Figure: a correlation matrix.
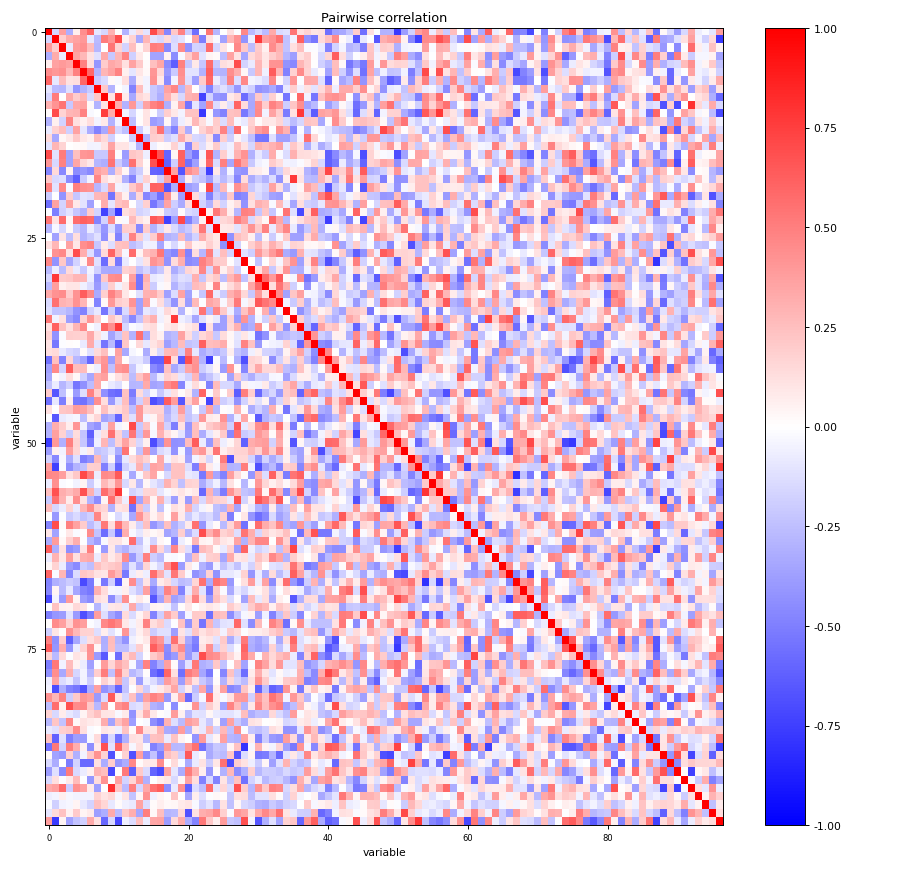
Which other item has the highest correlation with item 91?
87
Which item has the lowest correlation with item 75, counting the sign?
50
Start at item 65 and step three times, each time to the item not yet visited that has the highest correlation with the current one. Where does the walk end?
63
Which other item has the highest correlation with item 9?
92
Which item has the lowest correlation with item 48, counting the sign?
88
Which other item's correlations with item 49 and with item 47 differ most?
44
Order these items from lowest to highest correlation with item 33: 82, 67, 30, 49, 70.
67, 70, 49, 82, 30
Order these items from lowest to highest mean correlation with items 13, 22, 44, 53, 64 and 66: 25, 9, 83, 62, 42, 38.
62, 9, 42, 25, 83, 38
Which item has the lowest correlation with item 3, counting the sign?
74
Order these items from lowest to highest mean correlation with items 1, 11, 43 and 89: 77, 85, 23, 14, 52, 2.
23, 2, 85, 52, 14, 77
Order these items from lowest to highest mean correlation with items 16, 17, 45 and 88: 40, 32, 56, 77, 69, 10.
32, 56, 10, 77, 69, 40
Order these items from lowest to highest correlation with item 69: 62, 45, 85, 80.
80, 62, 85, 45
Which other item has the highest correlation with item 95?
51
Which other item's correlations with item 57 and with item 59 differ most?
30
